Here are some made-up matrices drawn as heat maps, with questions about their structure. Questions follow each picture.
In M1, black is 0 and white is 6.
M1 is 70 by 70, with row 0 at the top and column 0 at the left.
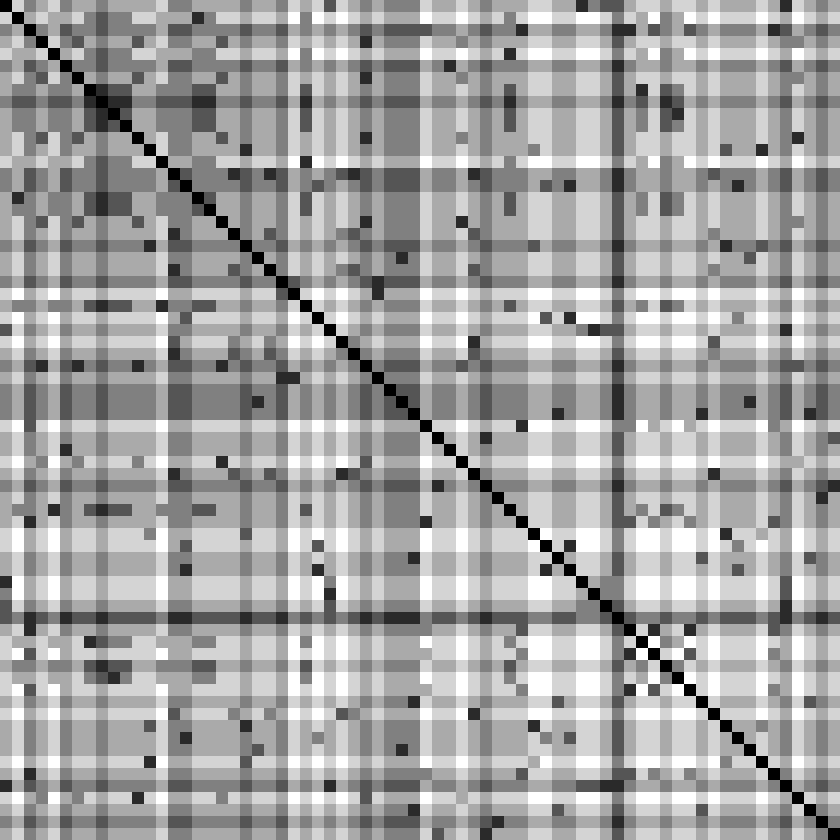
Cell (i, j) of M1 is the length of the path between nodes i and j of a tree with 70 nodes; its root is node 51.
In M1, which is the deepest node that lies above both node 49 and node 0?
65
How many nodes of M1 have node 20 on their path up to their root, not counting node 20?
4
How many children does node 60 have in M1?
1
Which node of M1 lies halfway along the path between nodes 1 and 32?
8
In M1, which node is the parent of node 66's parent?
30
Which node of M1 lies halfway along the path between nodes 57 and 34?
2
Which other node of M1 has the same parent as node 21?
62
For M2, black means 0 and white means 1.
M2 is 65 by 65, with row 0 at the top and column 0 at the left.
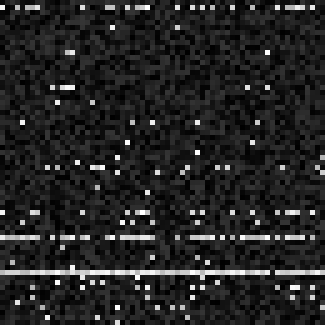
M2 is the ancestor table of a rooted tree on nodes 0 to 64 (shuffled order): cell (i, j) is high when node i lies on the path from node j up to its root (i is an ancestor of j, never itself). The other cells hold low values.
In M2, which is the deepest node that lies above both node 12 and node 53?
17
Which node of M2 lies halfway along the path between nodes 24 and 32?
47
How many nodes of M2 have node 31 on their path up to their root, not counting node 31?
2
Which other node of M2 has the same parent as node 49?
10
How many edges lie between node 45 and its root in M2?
2
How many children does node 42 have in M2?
5
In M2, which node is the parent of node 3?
60
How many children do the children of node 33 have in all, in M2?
4
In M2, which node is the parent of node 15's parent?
54
